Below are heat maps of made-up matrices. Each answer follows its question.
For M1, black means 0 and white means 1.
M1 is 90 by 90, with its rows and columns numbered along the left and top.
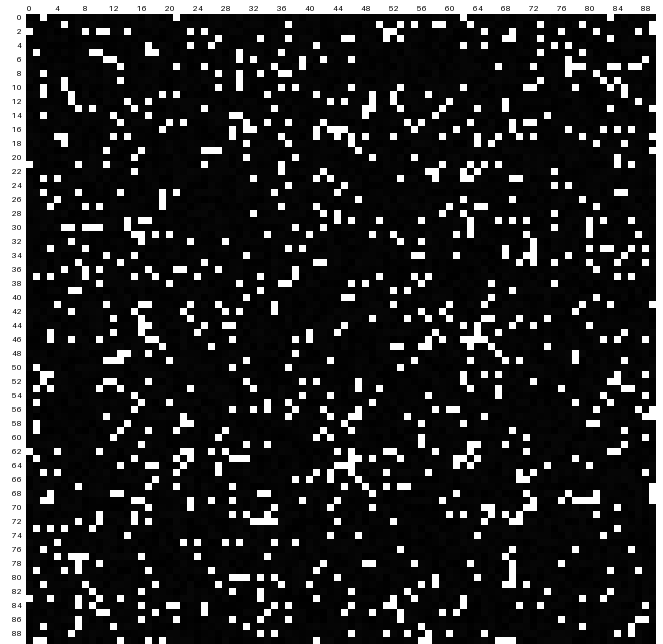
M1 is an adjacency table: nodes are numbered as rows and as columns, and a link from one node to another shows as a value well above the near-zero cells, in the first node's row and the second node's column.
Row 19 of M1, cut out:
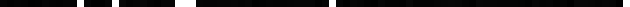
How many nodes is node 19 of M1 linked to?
7
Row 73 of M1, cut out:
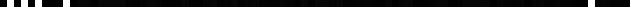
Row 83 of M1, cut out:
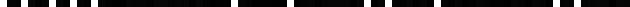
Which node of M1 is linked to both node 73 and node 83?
node 3
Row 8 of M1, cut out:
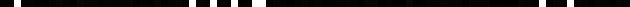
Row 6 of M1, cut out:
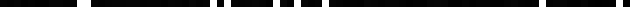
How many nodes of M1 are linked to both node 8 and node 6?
2
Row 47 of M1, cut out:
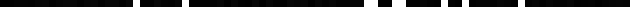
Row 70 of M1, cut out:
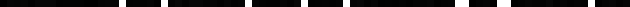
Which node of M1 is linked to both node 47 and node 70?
node 66
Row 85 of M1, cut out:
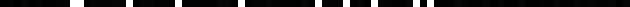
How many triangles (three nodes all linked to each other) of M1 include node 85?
4
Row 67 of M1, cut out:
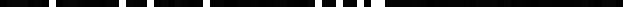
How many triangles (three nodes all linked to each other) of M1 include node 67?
4
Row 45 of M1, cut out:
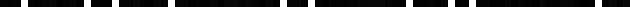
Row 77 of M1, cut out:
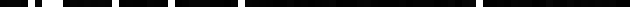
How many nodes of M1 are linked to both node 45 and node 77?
2
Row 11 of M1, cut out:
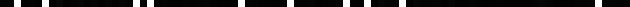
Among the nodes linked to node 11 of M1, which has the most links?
node 2
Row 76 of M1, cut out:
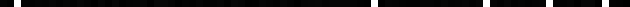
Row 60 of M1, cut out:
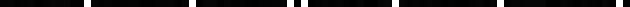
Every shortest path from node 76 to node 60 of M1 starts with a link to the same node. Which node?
node 86
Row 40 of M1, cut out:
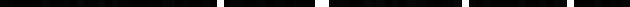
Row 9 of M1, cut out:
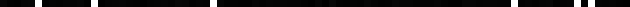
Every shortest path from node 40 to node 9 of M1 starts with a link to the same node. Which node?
node 46
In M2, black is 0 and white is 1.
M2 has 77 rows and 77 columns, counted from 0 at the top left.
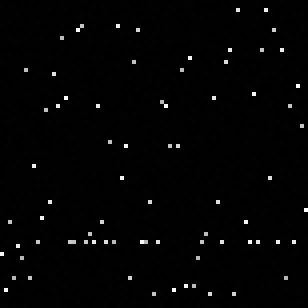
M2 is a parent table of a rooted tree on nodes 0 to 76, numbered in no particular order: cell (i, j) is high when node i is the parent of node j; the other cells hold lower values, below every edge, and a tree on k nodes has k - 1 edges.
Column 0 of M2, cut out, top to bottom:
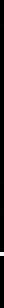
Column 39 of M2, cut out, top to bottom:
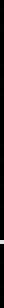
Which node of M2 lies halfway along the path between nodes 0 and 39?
23
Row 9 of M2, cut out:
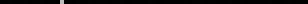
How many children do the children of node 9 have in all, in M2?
2
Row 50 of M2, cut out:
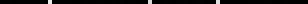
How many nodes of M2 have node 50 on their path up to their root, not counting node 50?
7
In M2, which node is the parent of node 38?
73
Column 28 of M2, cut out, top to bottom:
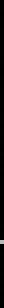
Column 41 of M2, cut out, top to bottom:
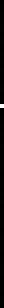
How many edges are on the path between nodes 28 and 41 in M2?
3
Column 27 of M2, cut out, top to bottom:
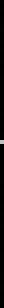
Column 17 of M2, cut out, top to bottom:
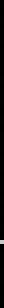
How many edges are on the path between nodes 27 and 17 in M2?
3
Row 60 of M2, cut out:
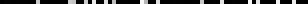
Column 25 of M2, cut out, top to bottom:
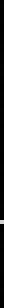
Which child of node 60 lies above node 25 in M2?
55
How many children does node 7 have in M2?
3
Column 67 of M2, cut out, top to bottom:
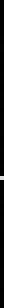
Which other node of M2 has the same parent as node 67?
30
